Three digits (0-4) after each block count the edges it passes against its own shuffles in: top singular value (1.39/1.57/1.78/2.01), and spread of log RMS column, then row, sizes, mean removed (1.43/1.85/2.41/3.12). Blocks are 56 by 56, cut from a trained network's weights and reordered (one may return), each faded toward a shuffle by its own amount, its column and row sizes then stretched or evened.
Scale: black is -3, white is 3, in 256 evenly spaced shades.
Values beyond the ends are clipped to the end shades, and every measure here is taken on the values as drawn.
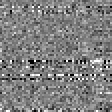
3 0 4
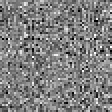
2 3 1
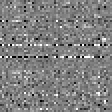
4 1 3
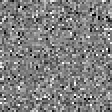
0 1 2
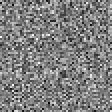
3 0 0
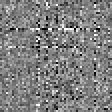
3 3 1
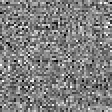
1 0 1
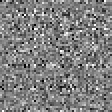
1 1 3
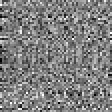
4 2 2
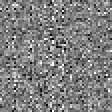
0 3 0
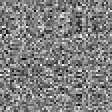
4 1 2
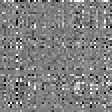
3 3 4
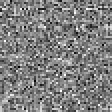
2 0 0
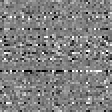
2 2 4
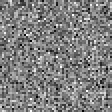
0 0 0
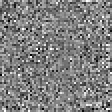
1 2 1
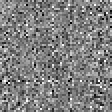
1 2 0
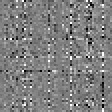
2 4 2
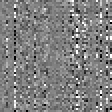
2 4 0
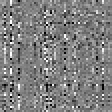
4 4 2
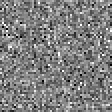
0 1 0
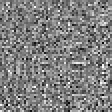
2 1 1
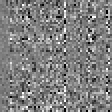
4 4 2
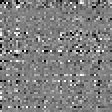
2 2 4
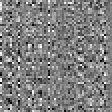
4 4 1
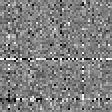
4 2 2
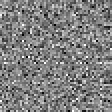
1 0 2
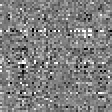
2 2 3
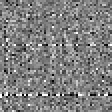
4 1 2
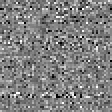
0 1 3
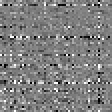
2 2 4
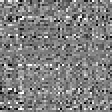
4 2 4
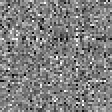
0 2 0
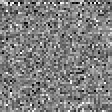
1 0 1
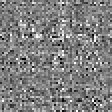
2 2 3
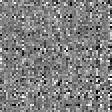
2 3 2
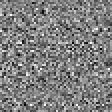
3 0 2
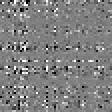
1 3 4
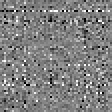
2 2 3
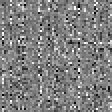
1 3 0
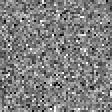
0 0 0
